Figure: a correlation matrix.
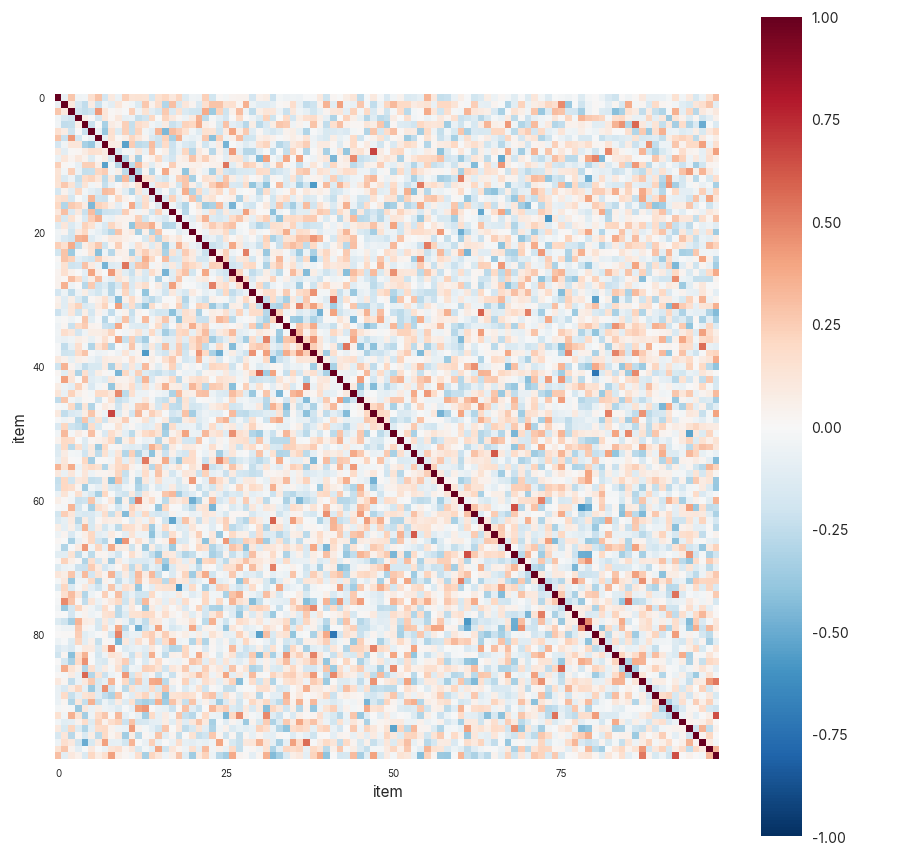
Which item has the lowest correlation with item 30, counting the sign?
80
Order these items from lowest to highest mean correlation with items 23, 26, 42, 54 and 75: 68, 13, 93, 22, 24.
68, 93, 22, 24, 13
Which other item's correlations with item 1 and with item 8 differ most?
47
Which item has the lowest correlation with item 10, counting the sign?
7
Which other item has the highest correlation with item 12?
60
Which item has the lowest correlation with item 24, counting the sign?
38
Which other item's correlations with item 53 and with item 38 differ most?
83
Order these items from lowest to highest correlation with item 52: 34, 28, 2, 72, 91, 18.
2, 91, 18, 28, 34, 72
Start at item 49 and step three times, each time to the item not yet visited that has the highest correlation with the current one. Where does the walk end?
63
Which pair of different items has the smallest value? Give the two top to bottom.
41, 80
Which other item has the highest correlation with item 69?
79
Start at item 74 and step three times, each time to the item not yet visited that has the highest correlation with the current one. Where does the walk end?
87
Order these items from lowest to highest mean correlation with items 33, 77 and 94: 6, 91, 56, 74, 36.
74, 36, 56, 6, 91
